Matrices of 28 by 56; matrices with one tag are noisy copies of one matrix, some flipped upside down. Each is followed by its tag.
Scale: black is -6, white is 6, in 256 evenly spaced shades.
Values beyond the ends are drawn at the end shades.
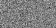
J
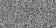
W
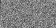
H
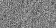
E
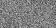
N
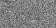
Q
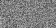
J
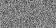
W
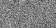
N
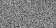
N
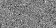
H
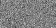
H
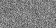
E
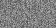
E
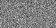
J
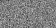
J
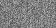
E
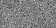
N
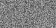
W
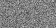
Q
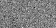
E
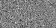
J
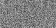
W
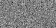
W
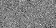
N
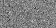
Q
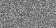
Q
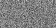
W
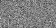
J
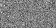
J
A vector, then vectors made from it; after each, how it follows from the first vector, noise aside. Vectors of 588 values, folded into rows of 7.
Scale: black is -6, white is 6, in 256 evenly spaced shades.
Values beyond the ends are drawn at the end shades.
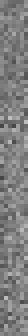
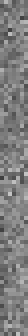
wrapped around.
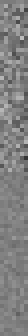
reversed, partly zeroed.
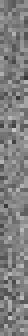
copied.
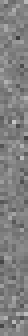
wrapped around, partly zeroed.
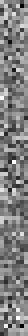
wrapped around, scaled up.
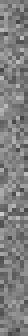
reversed.
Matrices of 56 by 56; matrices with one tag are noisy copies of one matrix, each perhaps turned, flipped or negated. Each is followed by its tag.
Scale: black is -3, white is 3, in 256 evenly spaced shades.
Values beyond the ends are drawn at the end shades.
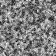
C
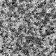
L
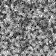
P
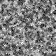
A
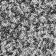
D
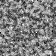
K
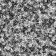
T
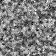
T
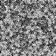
P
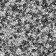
C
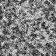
L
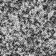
L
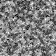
D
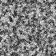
K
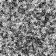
L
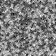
P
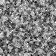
C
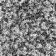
L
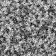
P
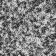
L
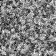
D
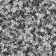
A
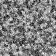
A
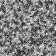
A
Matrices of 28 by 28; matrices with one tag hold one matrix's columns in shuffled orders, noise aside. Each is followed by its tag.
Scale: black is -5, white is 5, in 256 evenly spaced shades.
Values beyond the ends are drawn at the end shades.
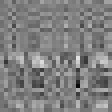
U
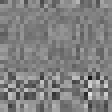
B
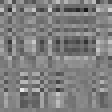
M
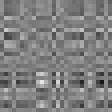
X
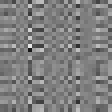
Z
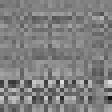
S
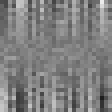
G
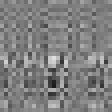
U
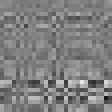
S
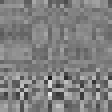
B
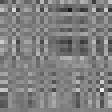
M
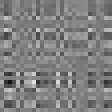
X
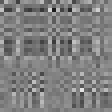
M
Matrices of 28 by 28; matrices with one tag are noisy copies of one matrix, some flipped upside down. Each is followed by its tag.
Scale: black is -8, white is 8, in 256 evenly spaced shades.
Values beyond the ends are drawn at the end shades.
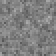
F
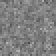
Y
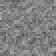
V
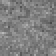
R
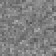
V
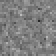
Y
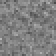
V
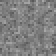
Y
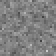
V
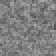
V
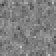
F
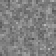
Y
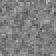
F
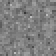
Y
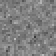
V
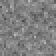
V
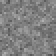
R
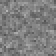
V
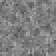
F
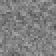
V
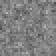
Y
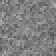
R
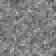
V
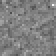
R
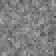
R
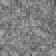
R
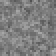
R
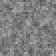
F
